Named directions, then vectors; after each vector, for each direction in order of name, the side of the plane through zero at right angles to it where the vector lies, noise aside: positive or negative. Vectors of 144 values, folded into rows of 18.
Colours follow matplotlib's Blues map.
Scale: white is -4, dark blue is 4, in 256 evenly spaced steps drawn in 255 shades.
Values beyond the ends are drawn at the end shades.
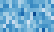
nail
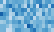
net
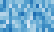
positive, negative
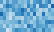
positive, positive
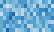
negative, negative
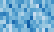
negative, positive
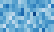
positive, positive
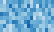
negative, positive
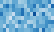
positive, positive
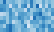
positive, negative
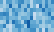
negative, positive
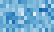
negative, negative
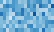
positive, positive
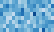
positive, positive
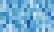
negative, positive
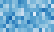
negative, negative
